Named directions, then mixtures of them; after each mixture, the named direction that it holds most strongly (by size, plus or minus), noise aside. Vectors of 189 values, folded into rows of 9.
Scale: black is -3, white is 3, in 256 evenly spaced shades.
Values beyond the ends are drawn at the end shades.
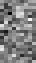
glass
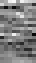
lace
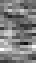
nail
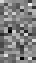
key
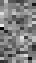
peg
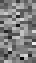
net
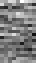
lace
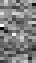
peg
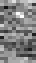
lace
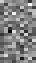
key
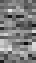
nail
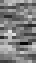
nail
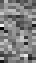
peg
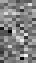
key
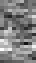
nail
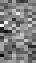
glass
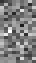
key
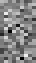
key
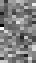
peg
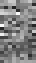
lace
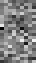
peg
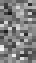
glass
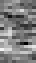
nail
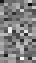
key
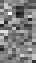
glass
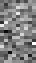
net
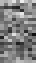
lace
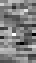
nail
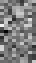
glass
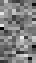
peg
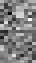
glass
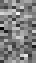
net
